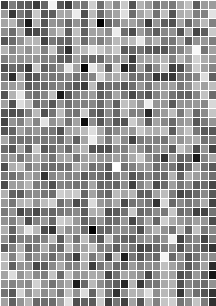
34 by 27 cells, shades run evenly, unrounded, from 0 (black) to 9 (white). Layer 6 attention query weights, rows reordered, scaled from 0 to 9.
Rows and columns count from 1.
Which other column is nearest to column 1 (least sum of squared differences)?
8
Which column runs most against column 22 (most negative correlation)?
26
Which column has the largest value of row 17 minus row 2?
11
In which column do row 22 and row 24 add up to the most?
17
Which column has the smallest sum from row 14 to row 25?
27
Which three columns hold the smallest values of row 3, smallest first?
13, 4, 19
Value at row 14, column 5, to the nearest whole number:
5
